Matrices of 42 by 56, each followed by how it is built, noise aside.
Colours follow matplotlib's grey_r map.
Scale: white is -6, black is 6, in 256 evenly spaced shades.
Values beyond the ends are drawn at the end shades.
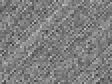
Hankel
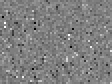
sparse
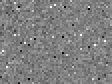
sparse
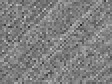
Hankel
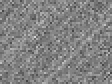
Hankel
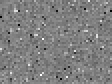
sparse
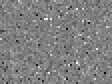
sparse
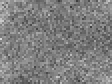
smooth
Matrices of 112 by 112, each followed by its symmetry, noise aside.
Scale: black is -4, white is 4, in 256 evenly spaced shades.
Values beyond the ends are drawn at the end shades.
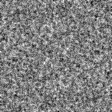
same after a half turn.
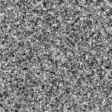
symmetric across the other diagonal.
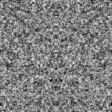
mirrored left to right.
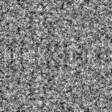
mirrored top to bottom.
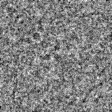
symmetric.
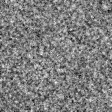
symmetric across the other diagonal.
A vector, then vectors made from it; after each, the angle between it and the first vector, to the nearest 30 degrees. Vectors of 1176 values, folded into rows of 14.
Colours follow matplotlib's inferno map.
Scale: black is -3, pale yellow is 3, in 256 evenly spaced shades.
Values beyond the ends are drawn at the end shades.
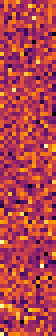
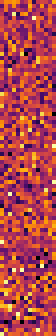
30 degrees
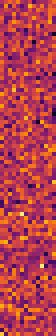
30 degrees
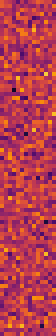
120 degrees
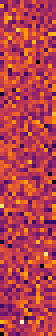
150 degrees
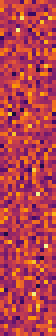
90 degrees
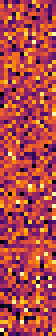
150 degrees
